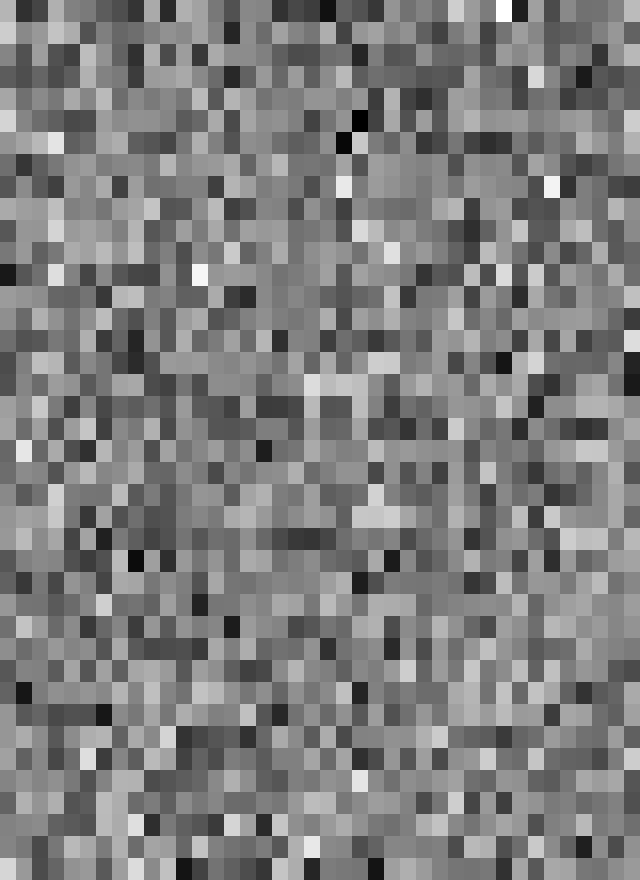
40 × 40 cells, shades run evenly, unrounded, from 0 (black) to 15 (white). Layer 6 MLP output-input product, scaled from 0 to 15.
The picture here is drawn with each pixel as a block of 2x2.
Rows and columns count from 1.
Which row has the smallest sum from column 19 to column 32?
7
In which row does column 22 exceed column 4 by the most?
9
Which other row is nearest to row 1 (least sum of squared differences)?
16
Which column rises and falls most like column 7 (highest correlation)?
21
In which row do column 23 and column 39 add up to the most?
36
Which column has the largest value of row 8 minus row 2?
15
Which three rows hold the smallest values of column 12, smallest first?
40, 34, 35
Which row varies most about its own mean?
1
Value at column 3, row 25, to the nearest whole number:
8
